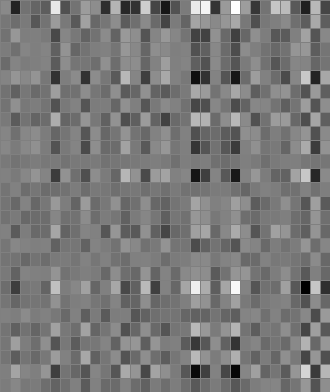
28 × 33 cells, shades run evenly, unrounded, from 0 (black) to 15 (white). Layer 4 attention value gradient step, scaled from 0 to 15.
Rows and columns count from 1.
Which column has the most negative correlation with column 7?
28
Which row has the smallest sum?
6
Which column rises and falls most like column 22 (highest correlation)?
18
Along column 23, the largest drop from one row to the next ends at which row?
27
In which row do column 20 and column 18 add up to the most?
21
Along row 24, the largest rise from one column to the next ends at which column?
32
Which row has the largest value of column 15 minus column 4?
1
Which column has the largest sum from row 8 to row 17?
31
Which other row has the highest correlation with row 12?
20
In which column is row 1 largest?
24
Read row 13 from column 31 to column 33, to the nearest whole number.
12 2 8
